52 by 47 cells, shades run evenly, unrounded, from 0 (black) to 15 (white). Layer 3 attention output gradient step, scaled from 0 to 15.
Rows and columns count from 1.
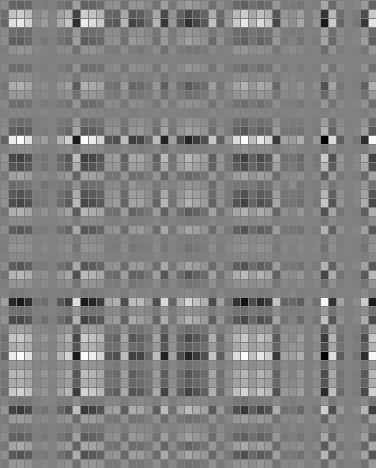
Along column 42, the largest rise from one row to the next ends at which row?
16
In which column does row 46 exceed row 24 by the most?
41
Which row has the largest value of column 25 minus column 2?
34
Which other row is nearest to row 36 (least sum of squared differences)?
23
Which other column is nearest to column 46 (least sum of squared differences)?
24
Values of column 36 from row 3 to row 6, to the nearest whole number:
9 7 7 8
